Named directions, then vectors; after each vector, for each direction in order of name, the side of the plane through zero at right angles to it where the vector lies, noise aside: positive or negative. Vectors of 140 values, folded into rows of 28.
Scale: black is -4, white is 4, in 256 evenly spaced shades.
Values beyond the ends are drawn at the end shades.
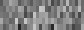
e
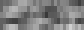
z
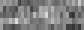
positive, negative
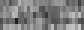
negative, positive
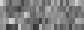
negative, negative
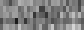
negative, positive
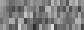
negative, negative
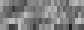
negative, negative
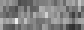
positive, negative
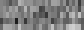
negative, positive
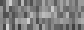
positive, negative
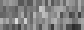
positive, negative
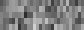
positive, positive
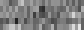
negative, positive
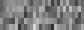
positive, positive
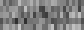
negative, positive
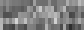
positive, negative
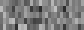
negative, negative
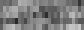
negative, positive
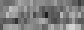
negative, positive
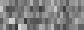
negative, negative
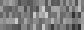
positive, negative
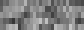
positive, positive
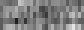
negative, positive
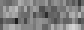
negative, positive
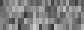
positive, positive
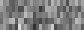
negative, negative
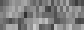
positive, positive
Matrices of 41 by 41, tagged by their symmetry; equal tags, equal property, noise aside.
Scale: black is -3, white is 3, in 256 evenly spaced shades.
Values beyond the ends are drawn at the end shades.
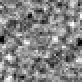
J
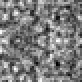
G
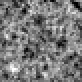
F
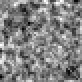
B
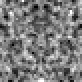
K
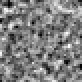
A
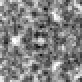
G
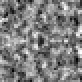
G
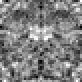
K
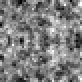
G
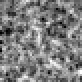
A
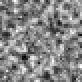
F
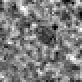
F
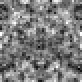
K
